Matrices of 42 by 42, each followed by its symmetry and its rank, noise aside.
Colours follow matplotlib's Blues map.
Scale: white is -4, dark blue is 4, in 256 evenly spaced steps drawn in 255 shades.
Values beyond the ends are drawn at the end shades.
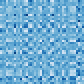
symmetric, rank two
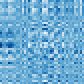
no symmetry, rank three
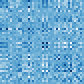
symmetric, rank three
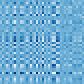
no symmetry, rank one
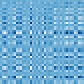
no symmetry, rank one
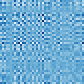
antisymmetric, rank two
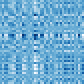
no symmetry, rank two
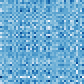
no symmetry, rank three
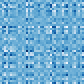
antisymmetric, rank two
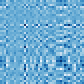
symmetric, rank two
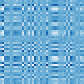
no symmetry, rank one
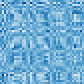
no symmetry, rank three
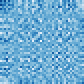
symmetric, rank three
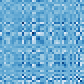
symmetric, rank two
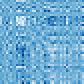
no symmetry, rank three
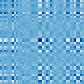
symmetric, rank one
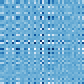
symmetric, rank one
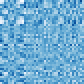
no symmetry, rank three
